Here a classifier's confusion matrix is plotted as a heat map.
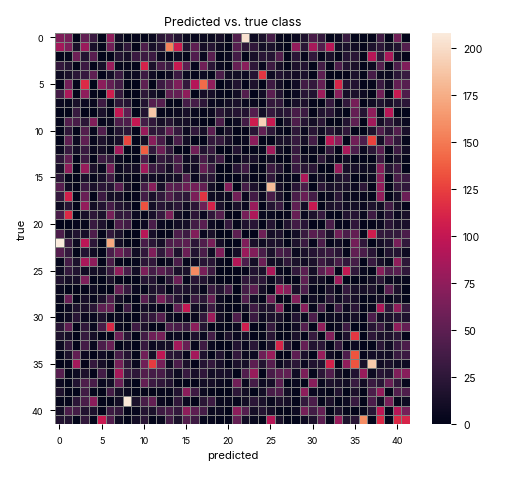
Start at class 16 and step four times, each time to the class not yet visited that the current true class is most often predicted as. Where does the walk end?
37
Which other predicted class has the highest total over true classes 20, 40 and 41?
38
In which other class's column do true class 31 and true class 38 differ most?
22
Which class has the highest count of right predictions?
35
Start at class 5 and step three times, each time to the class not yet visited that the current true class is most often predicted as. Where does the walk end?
13
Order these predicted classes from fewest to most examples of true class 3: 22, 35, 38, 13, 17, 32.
32, 35, 13, 38, 17, 22
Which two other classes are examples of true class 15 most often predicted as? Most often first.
29, 38
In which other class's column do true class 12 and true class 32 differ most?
10
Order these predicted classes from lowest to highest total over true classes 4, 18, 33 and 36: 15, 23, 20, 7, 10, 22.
20, 22, 15, 7, 23, 10
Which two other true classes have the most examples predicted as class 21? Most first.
24, 40
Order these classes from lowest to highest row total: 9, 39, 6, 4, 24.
4, 39, 24, 6, 9
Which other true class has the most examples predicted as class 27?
36
